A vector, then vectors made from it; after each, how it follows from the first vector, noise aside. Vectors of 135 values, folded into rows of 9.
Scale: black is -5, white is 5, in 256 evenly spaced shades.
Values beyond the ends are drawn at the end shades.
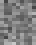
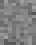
negated, shrunk.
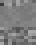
wrapped around, partly zeroed.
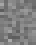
wrapped around, negated, shrunk.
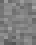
negated, shrunk.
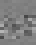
reversed, partly zeroed.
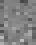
reversed, negated, partly zeroed.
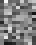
negated, scaled up.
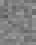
wrapped around, negated, shrunk.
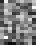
negated, scaled up.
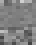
reversed, partly zeroed.
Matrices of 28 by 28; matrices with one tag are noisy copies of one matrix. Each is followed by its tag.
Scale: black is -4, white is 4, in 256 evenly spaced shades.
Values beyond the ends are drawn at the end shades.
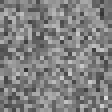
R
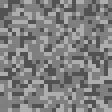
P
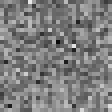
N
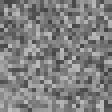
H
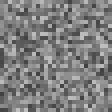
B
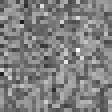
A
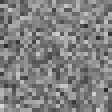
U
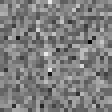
B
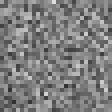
R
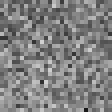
H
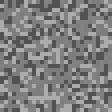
P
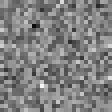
P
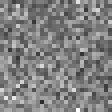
H
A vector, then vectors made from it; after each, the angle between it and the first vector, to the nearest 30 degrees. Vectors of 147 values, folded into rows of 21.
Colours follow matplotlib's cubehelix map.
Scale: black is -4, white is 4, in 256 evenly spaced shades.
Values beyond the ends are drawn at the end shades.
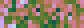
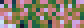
60 degrees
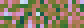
60 degrees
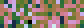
120 degrees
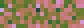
60 degrees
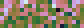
60 degrees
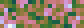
60 degrees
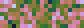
90 degrees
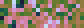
150 degrees
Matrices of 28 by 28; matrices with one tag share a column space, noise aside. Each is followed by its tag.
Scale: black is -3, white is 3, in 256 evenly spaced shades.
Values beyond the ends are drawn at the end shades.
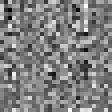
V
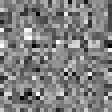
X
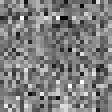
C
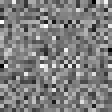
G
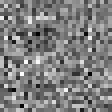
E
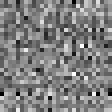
X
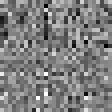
X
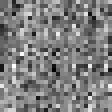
C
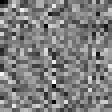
G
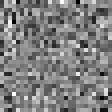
X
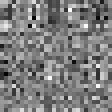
V
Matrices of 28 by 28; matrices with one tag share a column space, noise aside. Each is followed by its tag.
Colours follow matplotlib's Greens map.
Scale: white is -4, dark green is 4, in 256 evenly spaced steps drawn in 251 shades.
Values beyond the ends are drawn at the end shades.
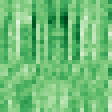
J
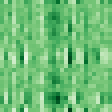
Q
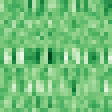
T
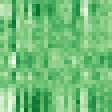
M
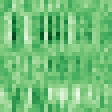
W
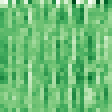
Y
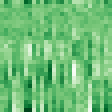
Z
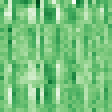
Y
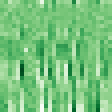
Z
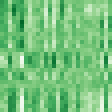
M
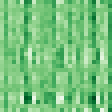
Q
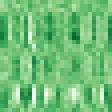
W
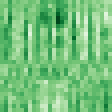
J
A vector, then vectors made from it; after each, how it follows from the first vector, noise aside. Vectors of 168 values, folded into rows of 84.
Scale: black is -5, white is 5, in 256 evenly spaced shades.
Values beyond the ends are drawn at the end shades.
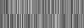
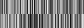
wrapped around, negated, scaled up.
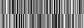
negated, scaled up.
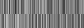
wrapped around.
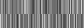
wrapped around.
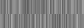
reversed, negated, shrunk.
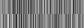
negated.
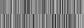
reversed, negated.
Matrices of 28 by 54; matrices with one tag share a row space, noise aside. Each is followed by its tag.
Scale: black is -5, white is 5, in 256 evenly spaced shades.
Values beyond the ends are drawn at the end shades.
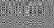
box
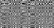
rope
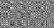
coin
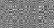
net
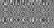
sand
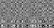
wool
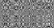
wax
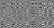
wool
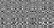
wool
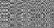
coin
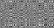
net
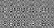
sand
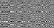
coin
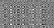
sand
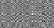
wool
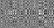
net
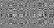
net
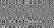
box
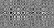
sand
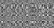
wool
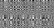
sand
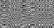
rope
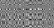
box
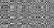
coin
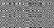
box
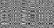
rope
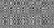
sand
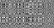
box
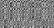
sand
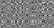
wool
